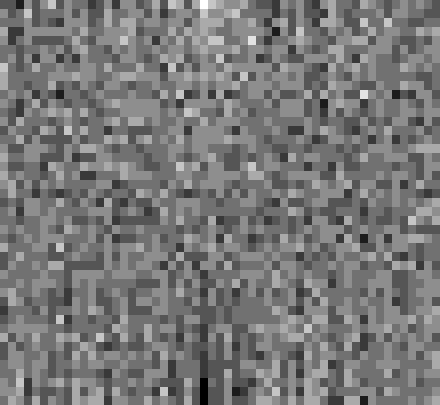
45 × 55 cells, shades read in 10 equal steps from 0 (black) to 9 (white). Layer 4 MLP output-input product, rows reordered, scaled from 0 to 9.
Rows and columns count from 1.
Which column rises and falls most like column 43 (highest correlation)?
28
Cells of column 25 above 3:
33
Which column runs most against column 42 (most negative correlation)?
40
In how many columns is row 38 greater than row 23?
18
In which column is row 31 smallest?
26
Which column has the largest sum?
16
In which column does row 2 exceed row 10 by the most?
4
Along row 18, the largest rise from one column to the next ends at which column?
37
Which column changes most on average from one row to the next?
46
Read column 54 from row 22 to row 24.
2 5 6
